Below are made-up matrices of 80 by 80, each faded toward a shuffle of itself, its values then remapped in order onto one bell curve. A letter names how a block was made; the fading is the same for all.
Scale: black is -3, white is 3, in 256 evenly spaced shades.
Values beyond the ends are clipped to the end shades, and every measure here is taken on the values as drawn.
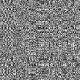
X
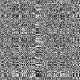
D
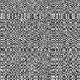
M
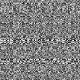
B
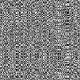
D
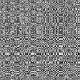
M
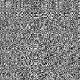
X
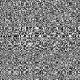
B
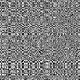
M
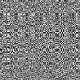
D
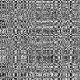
M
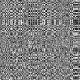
M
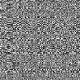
B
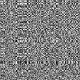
D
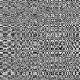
M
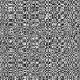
M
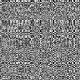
D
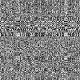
B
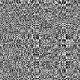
D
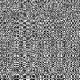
D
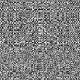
B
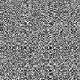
X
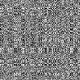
D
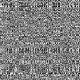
B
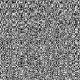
X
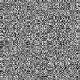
X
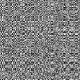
D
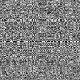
B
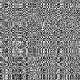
M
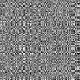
M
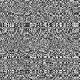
B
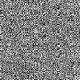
X
